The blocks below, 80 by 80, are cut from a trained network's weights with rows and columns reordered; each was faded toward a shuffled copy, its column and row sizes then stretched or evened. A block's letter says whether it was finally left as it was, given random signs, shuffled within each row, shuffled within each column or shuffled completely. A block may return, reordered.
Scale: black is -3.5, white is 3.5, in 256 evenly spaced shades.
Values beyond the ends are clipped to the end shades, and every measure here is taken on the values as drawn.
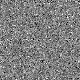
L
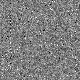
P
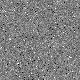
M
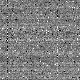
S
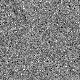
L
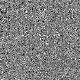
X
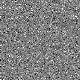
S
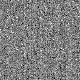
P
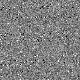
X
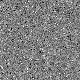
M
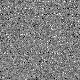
L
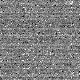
S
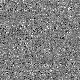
L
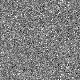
P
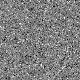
M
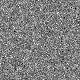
M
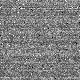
L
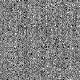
S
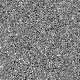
M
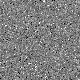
M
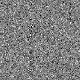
S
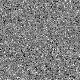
X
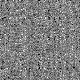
S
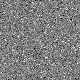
M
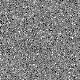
X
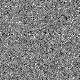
L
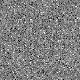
S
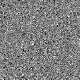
S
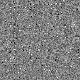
X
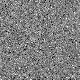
L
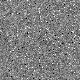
P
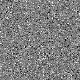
X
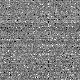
S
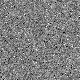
M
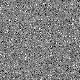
X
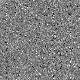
P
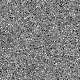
L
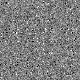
X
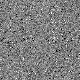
X
